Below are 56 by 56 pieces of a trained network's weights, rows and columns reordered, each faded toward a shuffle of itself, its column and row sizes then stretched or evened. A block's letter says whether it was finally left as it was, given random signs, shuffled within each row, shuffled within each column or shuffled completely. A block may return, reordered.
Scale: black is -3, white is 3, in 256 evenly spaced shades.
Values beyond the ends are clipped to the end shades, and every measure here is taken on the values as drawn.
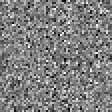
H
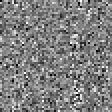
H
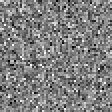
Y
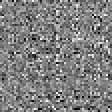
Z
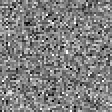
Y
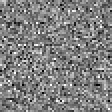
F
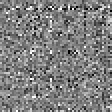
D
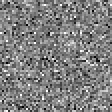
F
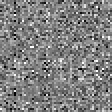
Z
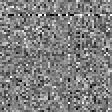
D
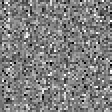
H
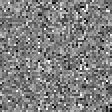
H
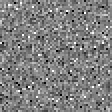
Y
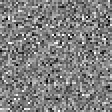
F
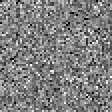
Y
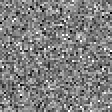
Y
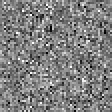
H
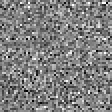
F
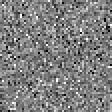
Y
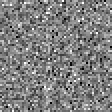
Y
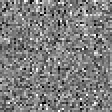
D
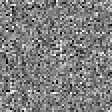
D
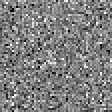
H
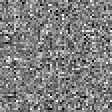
D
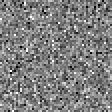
Y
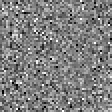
H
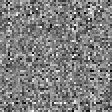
D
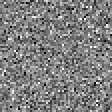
Y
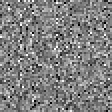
H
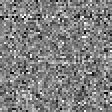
D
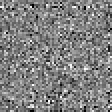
D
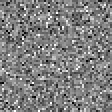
Y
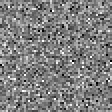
Y
